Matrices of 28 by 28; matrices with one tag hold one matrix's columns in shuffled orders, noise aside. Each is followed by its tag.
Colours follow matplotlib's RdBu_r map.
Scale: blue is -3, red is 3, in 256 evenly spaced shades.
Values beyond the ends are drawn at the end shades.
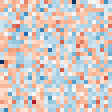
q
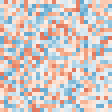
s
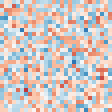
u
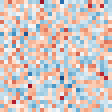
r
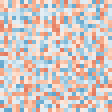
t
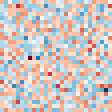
s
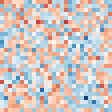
q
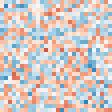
u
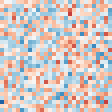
t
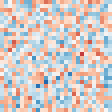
q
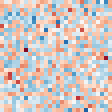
t
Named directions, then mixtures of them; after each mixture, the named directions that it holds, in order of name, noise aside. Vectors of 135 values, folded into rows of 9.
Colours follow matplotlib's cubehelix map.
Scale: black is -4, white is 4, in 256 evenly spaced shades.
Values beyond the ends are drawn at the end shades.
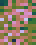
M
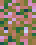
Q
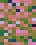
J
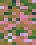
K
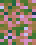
K, Q.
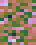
M, Q.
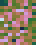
M.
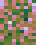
M, Q.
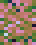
J.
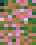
M.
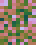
M.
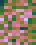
M.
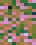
K.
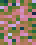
J, K, M.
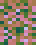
J, K, Q.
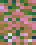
K.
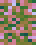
J, K.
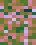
K, Q.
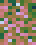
J, K, Q.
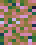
J, K.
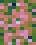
J, K, M.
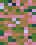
J, K, Q.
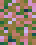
Q.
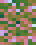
J.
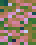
M, Q.
